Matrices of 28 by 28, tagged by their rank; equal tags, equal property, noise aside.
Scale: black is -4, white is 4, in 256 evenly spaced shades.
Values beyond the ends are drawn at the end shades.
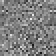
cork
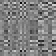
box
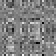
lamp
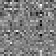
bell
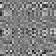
lamp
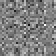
bell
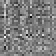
bell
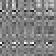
box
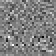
cork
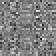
cork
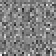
cork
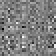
bell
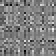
lamp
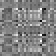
box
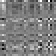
box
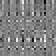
box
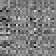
lamp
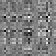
box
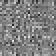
cork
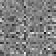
bell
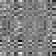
box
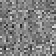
cork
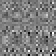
lamp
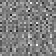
bell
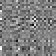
lamp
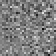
cork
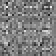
bell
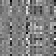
box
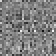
bell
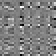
box
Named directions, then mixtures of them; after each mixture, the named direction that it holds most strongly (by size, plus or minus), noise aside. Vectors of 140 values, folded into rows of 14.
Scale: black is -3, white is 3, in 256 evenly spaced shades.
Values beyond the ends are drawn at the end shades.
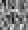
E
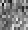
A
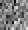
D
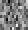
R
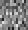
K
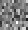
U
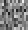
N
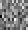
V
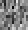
E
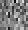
K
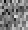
N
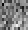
A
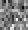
E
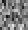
E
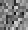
D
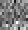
U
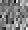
D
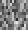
E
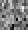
A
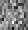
K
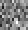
U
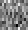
K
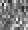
A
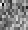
A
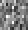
D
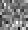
U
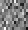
D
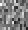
D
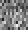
K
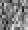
A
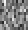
N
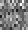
N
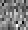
K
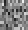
N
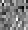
A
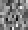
R
